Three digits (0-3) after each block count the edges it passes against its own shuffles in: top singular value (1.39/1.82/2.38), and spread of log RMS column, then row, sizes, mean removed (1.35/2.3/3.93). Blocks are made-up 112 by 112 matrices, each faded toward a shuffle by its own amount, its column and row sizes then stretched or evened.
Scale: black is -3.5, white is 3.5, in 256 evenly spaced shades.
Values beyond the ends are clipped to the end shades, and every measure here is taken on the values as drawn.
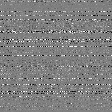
1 0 3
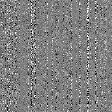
2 3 0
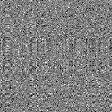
3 1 1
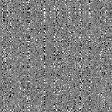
3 2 1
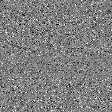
0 0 2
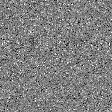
1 0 1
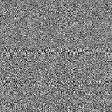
3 1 2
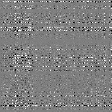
1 2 3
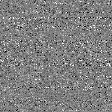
0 1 2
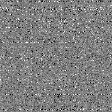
0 1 2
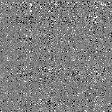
1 2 2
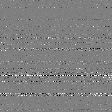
3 0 3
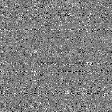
2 1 2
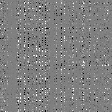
1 3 2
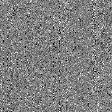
0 2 0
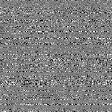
2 0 3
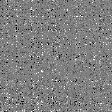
0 2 2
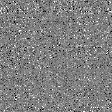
0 1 2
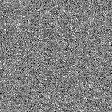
2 0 0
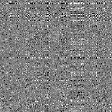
3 2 2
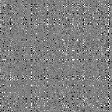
3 2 2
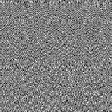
3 0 1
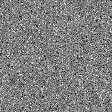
1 1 0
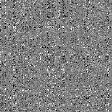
2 2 1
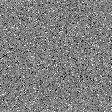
1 0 0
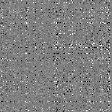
1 2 2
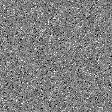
1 1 0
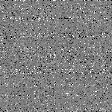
1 1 2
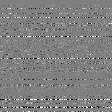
3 0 3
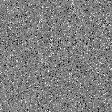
1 1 0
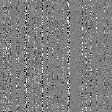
2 3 1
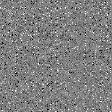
1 2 1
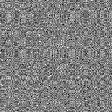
3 0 0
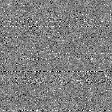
2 1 2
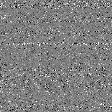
1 0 2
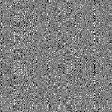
3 2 0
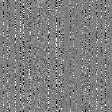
1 3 0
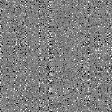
3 2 1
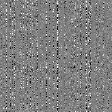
2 3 1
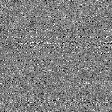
2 0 2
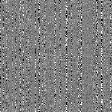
2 3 0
